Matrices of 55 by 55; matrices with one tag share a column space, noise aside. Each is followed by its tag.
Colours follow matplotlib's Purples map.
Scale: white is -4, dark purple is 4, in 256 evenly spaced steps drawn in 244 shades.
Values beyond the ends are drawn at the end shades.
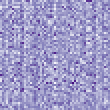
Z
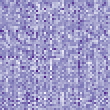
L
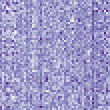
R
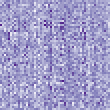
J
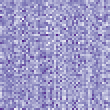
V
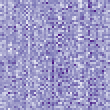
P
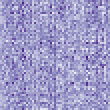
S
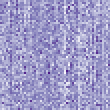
S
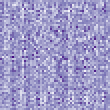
L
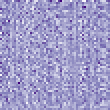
Z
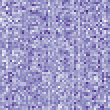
R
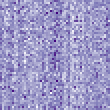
R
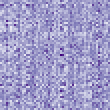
J
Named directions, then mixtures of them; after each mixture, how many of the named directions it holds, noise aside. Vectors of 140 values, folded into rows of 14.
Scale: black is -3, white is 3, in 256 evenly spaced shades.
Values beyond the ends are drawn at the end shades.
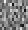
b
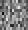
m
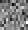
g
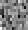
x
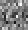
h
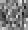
two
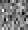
two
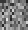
two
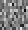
one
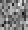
four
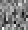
two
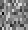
three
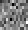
one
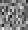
four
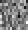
three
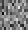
two
